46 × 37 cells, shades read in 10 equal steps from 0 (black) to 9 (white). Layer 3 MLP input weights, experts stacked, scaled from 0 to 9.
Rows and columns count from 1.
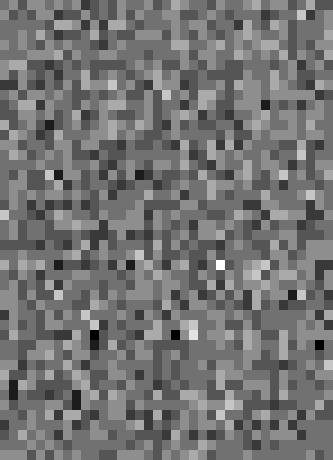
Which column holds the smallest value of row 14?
5
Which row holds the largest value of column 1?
22
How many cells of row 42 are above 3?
23
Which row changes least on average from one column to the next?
45
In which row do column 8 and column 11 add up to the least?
34
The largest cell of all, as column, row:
25, 27
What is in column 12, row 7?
3
